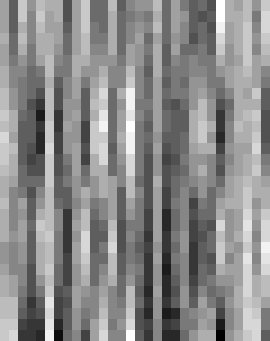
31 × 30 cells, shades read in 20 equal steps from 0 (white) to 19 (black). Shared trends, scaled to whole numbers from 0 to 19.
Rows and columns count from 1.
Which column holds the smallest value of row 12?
15
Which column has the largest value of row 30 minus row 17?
25
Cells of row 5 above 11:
2
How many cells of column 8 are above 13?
7
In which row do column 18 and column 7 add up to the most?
31
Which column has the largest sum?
19
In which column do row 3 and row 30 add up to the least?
28
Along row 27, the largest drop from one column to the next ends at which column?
18
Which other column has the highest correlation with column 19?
17
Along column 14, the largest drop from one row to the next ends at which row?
9
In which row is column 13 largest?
14
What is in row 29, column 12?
5
